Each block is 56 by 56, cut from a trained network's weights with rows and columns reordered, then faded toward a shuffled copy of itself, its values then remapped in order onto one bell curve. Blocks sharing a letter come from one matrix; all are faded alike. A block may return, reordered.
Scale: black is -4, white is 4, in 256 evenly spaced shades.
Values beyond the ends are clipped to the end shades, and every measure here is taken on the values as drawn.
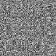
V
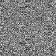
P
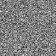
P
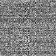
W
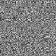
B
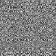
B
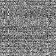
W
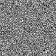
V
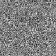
V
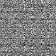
W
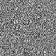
V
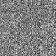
B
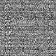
W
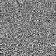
B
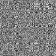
B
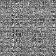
W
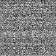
W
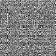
W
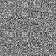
P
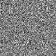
V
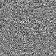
P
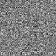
V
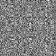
B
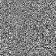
B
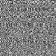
P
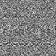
P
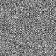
V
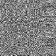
P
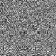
P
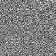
P
